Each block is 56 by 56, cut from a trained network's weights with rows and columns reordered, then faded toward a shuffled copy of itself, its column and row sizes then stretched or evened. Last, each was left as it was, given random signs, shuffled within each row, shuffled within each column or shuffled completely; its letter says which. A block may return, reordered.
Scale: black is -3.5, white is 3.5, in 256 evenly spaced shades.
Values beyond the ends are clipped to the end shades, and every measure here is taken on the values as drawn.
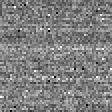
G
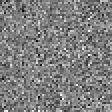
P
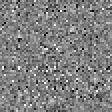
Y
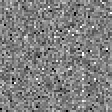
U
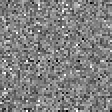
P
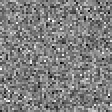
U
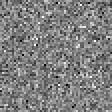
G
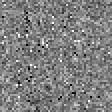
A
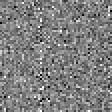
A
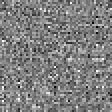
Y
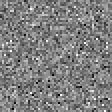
U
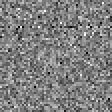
G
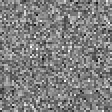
A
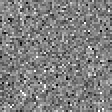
U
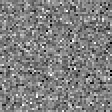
U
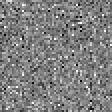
A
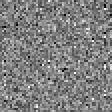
A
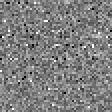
G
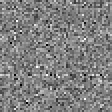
P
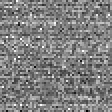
G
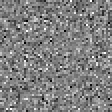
P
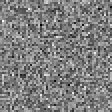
P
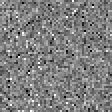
A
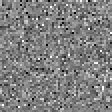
G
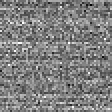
G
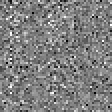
Y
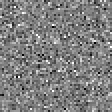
G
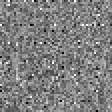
Y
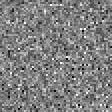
G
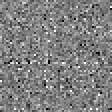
P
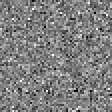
G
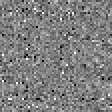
Y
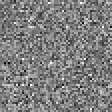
P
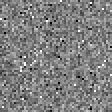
A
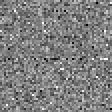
G
